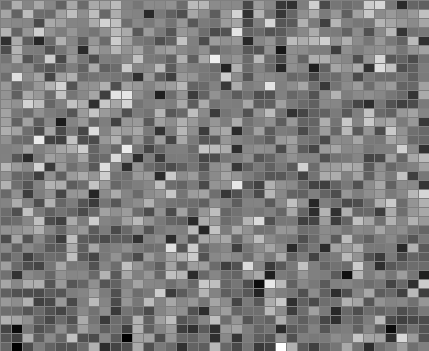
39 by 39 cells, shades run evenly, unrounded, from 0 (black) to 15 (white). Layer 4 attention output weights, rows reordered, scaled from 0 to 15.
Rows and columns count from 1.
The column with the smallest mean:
29
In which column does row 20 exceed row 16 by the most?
16
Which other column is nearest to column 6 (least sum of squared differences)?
28
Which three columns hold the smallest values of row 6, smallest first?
26, 8, 31
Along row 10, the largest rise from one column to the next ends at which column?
22
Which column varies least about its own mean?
14
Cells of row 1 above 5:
34
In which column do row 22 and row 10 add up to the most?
25
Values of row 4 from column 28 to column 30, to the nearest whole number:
8 10 7
